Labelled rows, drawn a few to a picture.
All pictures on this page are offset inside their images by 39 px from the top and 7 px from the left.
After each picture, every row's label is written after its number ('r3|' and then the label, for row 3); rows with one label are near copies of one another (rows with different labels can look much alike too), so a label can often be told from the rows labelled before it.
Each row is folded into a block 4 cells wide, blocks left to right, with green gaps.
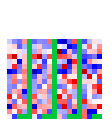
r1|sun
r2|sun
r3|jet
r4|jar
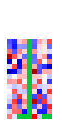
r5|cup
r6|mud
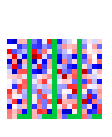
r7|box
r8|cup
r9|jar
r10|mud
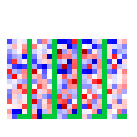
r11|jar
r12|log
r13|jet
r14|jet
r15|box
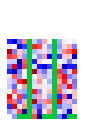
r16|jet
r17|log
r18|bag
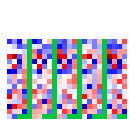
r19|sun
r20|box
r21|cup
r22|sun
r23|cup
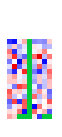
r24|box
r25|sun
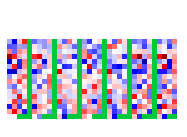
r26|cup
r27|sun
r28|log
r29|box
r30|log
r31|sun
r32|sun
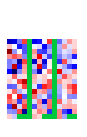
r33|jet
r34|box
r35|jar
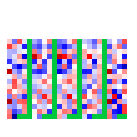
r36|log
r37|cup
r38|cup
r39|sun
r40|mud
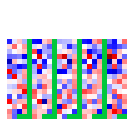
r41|jar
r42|box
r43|sun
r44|box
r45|cup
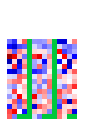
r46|cup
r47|sun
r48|box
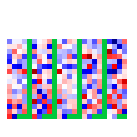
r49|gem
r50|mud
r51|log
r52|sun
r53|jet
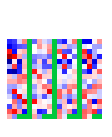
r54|cup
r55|jar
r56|box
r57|box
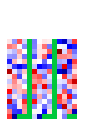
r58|log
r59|bag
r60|jet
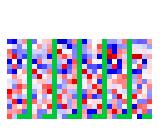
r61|box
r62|jar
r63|jet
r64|jar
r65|cup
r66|sun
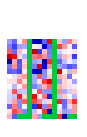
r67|cup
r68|jet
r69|log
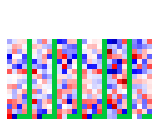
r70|gem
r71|log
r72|box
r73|gem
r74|jet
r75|cup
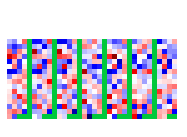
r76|cup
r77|jet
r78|jet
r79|log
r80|sun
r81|gem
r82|box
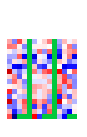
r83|log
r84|gem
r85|bag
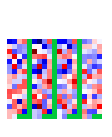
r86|box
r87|jet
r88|jet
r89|jar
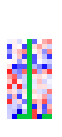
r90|bag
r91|gem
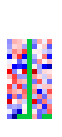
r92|bag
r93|mud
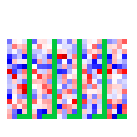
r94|jar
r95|jar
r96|sun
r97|bag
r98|gem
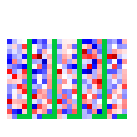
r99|jar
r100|sun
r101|mud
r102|jet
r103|sun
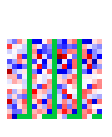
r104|log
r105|box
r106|cup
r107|box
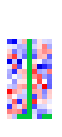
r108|box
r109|bag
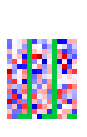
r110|mud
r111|sun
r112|box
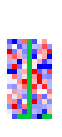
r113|jet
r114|bag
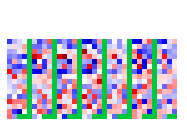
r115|jar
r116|cup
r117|sun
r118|jet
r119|sun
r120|box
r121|box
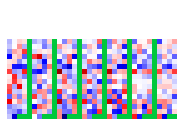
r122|bag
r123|sun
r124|log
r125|mud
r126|mud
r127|gem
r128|gem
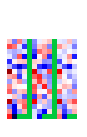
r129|log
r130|bag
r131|log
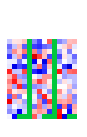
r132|bag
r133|cup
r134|gem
